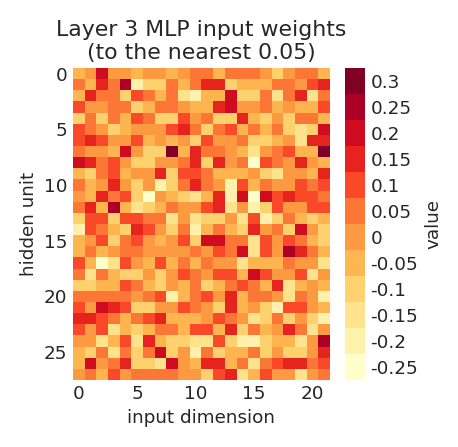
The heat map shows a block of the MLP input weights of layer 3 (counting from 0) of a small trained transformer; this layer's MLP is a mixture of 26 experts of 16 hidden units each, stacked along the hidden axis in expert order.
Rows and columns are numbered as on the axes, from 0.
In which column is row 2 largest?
13
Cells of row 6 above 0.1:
3
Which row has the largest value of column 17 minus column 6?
11
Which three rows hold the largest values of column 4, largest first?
1, 7, 26
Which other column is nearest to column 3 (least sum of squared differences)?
20
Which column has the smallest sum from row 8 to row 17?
15
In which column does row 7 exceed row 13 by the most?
8
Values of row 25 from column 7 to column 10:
0.2 -0.1 0 -0.2
